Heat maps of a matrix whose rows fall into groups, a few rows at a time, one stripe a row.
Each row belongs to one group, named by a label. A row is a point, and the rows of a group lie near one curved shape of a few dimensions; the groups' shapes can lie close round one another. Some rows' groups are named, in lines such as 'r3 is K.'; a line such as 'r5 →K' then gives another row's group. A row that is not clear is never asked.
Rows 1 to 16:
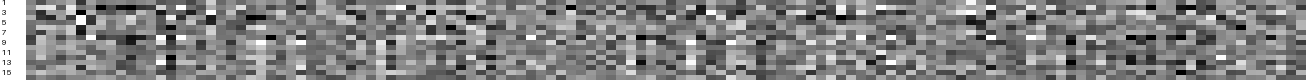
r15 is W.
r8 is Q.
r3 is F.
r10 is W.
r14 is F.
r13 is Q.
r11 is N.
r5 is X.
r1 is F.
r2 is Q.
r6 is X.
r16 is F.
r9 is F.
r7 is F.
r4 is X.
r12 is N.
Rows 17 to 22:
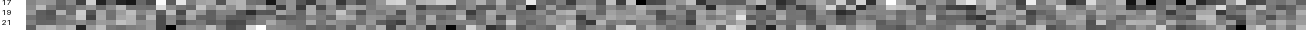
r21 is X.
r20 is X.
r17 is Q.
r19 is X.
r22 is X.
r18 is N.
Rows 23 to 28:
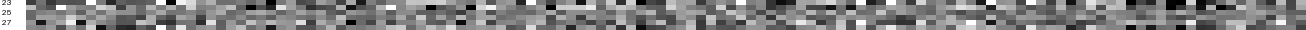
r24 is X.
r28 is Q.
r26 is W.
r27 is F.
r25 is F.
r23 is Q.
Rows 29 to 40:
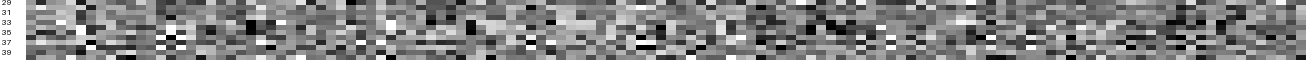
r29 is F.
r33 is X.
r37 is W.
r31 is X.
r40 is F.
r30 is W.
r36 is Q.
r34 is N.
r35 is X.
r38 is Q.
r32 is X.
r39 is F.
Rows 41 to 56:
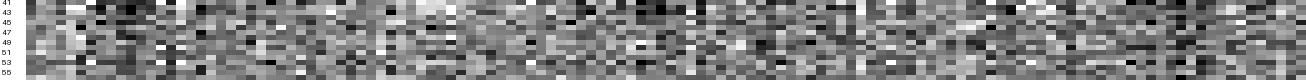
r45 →Q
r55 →F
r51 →W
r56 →W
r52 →F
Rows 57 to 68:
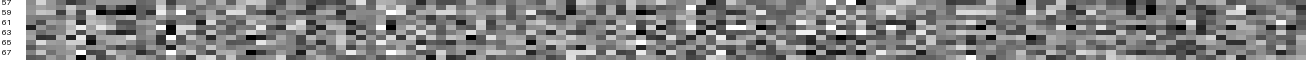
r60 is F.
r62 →Q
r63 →W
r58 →Q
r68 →F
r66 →W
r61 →F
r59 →Q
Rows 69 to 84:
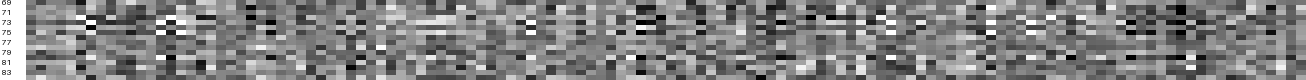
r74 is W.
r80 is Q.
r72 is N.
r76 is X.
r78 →W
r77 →W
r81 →W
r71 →W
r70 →W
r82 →F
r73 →Q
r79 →F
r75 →Q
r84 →W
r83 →W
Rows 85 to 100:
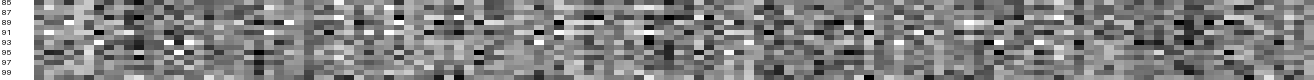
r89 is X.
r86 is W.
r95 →X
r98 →W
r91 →W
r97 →X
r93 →Q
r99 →W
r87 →W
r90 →W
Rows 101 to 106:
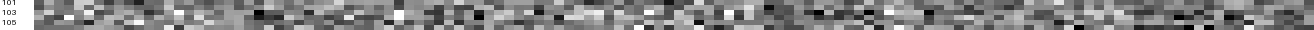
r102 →F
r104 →X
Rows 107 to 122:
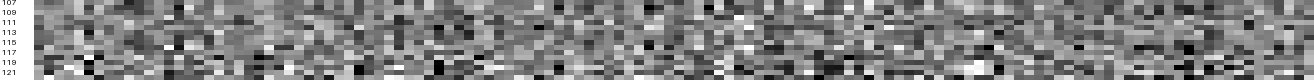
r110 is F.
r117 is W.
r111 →X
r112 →F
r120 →X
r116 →Q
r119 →F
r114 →F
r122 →W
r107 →W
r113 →F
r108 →W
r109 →W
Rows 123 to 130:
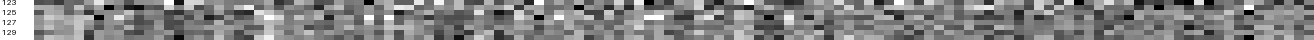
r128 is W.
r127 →W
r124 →Q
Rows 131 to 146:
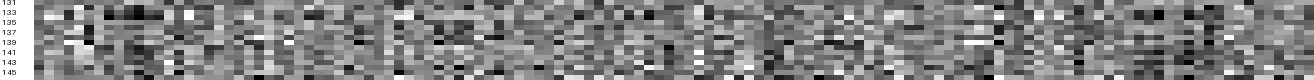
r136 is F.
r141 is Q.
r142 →W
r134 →Q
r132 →F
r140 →N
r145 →N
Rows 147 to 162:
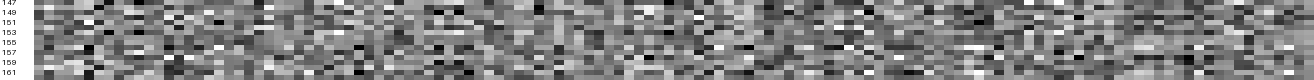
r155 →X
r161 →F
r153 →N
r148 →W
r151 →X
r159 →X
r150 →Q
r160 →W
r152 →N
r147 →N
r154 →X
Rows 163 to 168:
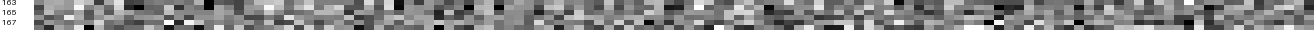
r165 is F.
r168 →F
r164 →F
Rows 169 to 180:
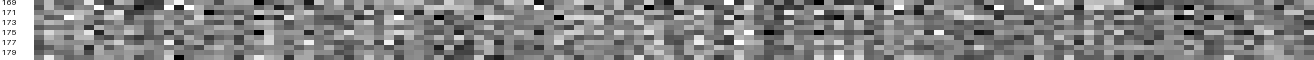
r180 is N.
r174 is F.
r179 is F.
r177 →F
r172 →X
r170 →Q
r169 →N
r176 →N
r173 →N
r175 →W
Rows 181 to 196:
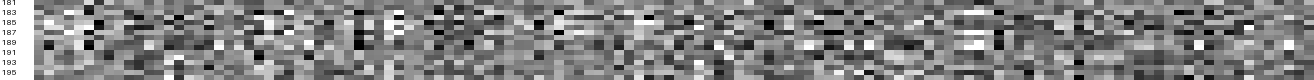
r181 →X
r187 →X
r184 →N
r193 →Q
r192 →N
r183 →X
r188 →W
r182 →F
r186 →Q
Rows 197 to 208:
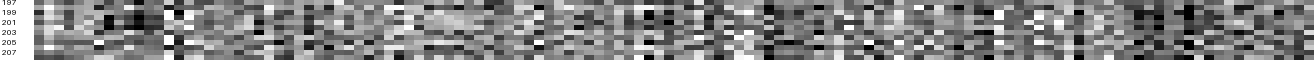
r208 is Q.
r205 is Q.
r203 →W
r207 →F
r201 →N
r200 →Q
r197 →N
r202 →Q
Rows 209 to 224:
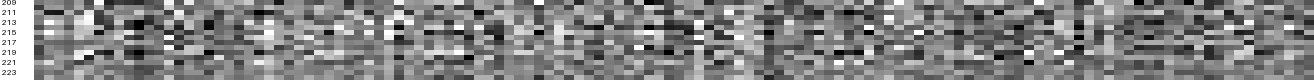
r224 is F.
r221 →N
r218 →Q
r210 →F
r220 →F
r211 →X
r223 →W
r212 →N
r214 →N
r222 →N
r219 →N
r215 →W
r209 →Q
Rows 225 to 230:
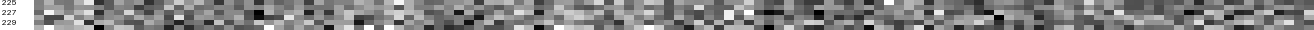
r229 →F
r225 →N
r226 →N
